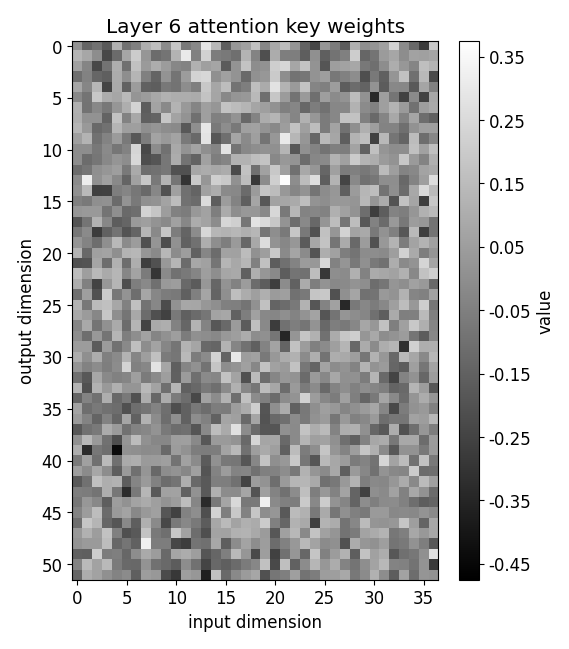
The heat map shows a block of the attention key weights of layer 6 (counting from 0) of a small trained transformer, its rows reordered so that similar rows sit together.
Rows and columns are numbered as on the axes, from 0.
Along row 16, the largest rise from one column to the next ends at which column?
7
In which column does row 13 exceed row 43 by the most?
21
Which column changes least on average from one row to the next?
26
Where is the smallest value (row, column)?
39, 4
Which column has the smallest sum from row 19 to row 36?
11
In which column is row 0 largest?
13
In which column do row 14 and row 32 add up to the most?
30
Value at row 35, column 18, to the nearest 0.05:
0.2
